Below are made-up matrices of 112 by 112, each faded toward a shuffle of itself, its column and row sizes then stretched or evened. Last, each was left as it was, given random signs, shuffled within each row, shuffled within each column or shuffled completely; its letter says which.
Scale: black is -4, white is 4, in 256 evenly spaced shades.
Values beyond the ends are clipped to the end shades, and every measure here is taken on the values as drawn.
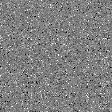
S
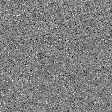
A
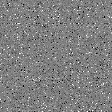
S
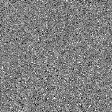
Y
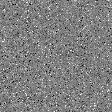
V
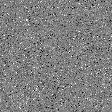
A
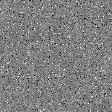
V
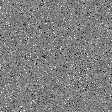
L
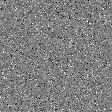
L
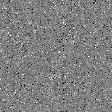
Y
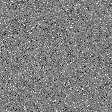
L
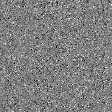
S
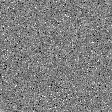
L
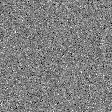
L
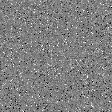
V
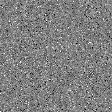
V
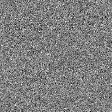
S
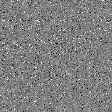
Y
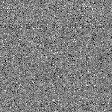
Y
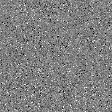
S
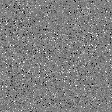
S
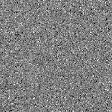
Y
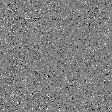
Y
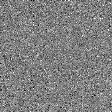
S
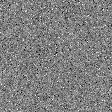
L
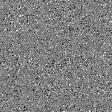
S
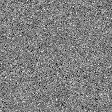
A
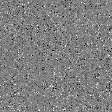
Y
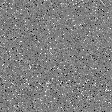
A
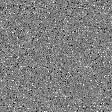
A
